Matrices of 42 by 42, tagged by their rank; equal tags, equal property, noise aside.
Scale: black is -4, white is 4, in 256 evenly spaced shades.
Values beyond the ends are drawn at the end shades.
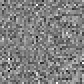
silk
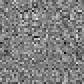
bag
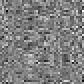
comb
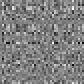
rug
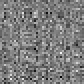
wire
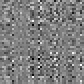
rug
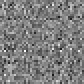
wire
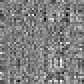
comb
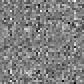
wire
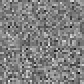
silk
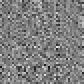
comb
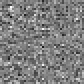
bag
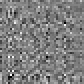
wire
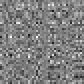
comb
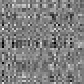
rug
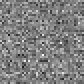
wire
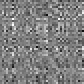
rug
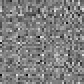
wire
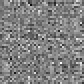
bag
